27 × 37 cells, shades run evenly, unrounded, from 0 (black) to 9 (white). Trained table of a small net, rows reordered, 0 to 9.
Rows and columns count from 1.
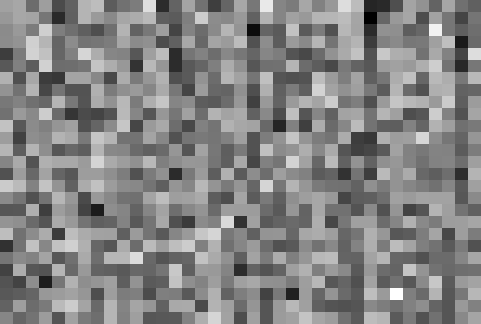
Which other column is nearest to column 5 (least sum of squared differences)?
33
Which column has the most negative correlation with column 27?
29
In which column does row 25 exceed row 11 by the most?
31
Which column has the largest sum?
34
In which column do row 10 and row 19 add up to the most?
18
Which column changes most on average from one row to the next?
5
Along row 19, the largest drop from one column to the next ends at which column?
19
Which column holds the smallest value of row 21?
1
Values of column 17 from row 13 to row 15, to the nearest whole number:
4 4 3
